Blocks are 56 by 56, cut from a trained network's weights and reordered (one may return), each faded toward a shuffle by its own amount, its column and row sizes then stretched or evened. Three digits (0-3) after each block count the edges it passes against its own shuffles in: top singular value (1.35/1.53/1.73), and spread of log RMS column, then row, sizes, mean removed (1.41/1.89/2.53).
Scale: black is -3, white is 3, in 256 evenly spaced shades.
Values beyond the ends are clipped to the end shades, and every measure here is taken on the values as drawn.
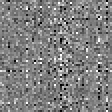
1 3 1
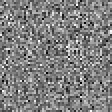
2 1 1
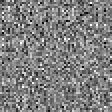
2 2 0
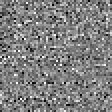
0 0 2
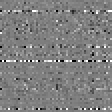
3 0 3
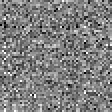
2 1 0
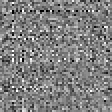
3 1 2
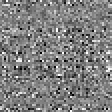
2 1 3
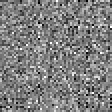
2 1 1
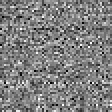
2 0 2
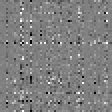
1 3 2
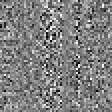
3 3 0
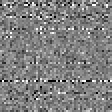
3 1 3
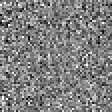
1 1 1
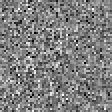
0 2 0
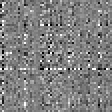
3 3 2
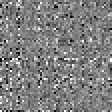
1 3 2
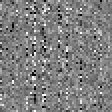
1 3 0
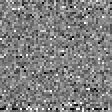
1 0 2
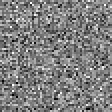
2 0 0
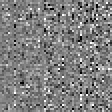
1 3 1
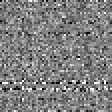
2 0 3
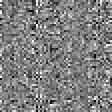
3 2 1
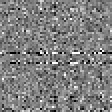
3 2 2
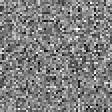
2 1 1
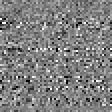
2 1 3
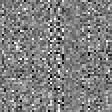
3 3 1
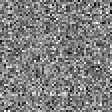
2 0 1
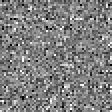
0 1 1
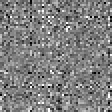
2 2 2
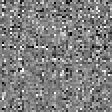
1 3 2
